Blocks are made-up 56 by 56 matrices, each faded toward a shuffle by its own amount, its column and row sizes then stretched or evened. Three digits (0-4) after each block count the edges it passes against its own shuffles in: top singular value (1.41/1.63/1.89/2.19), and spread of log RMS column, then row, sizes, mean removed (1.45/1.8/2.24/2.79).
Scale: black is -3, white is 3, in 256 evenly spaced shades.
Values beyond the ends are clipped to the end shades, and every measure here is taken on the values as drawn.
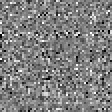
0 2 2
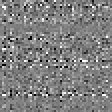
3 3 4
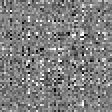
3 4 3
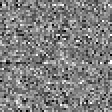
1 0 2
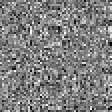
3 2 0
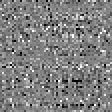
3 1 3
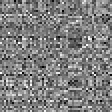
4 0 3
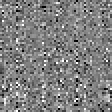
1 3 2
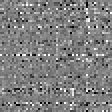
1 2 4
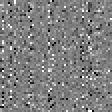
2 3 0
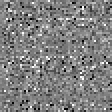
0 2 3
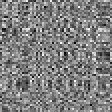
4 0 3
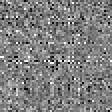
3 1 3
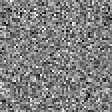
3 0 0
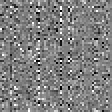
4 4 1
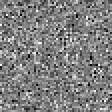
0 1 1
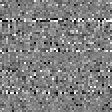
3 0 4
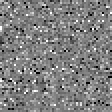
0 0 3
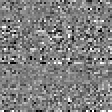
1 2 4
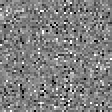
1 2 1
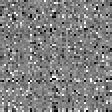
3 3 1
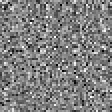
3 1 1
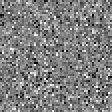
0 1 0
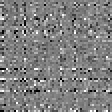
4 3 4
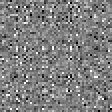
3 2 1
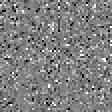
0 1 1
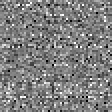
2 0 2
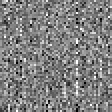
3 3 0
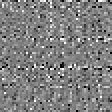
4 2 3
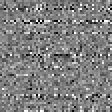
3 1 4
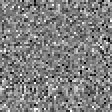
2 0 0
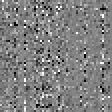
0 4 1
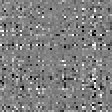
3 3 4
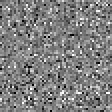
2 2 1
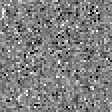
1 1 0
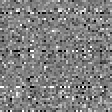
3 1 3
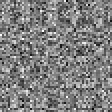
4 2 0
